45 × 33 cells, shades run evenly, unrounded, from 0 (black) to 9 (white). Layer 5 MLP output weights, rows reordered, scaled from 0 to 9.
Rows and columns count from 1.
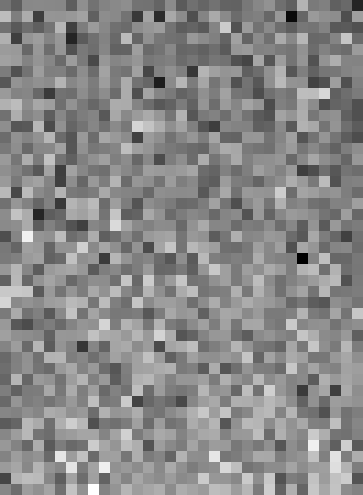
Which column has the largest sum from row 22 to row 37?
7
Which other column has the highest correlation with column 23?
25
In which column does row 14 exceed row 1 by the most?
33
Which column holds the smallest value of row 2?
27
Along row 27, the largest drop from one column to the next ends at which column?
4
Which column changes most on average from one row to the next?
28
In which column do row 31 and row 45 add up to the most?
9
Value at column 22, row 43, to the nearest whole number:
7
